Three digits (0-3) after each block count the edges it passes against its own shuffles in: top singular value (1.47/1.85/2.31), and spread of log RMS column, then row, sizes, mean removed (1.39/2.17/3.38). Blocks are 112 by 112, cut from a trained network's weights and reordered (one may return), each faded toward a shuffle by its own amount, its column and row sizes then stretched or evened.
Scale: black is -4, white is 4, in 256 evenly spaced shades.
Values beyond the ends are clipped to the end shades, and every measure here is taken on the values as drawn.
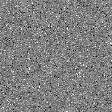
1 1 1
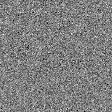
0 0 1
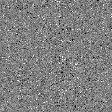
1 1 1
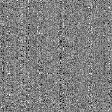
2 2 1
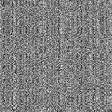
3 2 0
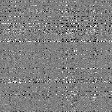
1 2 3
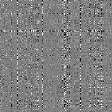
3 3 2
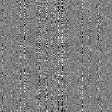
3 3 0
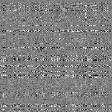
3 2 3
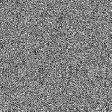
2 1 1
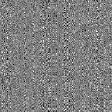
3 3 0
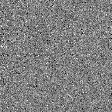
1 1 1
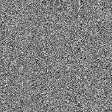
1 2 0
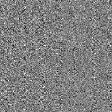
2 2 1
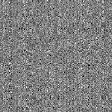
2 2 1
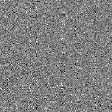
2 2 1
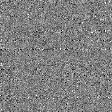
0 1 2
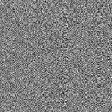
3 2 0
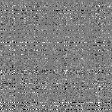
1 2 3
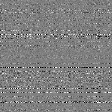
2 1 3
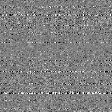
2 1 3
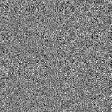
2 2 1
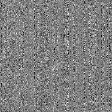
1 3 0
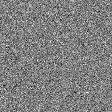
0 0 1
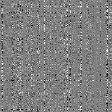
2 3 2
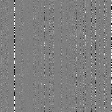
3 3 0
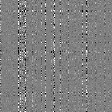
3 3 1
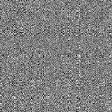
3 2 2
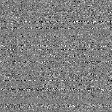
0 1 3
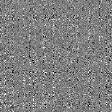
0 3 2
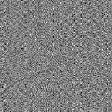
3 2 0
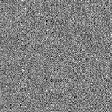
3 1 0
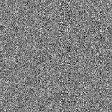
2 2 1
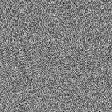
3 0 0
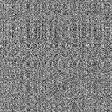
3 0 2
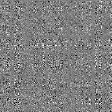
1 3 2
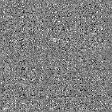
0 2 2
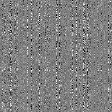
0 3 1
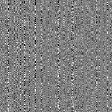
3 3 0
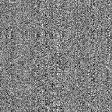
2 2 0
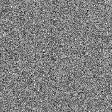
1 1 0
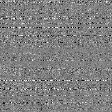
1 1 3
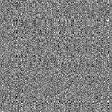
3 2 1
